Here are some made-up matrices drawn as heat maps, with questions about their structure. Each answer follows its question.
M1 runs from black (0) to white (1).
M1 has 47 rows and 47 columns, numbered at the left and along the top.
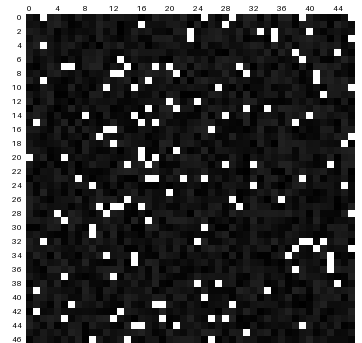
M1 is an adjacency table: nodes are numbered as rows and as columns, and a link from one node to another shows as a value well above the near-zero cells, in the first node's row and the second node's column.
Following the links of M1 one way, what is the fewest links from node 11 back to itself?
4
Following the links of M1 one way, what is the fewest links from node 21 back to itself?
3
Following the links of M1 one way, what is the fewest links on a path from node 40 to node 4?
7
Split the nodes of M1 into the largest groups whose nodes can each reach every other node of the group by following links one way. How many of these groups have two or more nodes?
1
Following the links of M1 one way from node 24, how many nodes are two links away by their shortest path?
7
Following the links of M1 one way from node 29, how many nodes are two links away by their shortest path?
4
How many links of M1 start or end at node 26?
6
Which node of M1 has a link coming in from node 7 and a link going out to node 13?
node 6
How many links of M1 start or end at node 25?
5
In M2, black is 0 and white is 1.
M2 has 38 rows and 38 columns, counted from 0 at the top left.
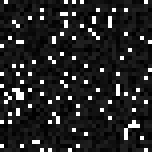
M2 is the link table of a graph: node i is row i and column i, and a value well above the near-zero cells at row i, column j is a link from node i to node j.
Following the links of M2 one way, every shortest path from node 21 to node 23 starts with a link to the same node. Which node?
node 16
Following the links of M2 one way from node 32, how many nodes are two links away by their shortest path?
7
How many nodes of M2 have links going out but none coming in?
3
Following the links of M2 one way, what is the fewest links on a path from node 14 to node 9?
6
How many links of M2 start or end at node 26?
2
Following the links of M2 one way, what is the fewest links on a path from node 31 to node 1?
4
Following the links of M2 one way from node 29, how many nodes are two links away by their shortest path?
6
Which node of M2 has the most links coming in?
node 4
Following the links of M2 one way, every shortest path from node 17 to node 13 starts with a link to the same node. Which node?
node 37
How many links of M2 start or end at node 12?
5
